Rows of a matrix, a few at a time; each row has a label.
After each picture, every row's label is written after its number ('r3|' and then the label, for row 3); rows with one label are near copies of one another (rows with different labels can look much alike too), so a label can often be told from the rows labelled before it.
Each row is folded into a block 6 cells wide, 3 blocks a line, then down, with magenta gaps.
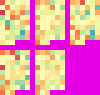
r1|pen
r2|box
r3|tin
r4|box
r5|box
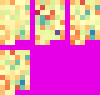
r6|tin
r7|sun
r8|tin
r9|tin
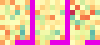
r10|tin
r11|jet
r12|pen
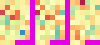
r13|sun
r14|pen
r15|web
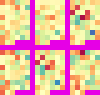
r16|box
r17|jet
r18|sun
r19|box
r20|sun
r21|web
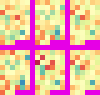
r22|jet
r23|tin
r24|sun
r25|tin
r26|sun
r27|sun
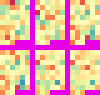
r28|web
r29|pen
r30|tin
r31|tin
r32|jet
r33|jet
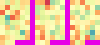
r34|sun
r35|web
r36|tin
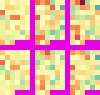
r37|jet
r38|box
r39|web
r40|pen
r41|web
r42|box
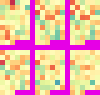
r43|web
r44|pen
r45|pen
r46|pen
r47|jet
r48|jet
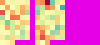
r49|pen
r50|web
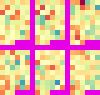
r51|sun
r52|sun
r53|web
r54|tin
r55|jet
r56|box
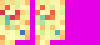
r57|sun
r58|sun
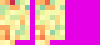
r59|web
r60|web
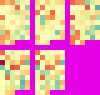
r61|box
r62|sun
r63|box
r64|pen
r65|pen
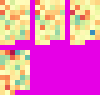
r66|pen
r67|pen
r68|sun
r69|web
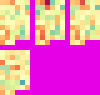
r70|tin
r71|web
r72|web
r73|jet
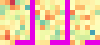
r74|web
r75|pen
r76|jet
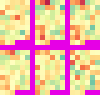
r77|jet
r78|web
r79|web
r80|web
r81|box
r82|pen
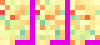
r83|pen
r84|pen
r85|jet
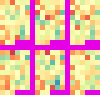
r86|tin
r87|pen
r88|pen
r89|web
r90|tin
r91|box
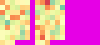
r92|pen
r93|web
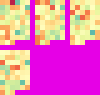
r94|web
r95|box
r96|sun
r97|jet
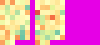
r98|tin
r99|jet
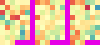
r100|pen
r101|box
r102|box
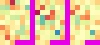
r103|web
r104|sun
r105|sun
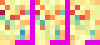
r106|pen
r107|pen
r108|sun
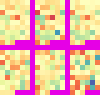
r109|jet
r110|jet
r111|jet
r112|pen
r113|box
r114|tin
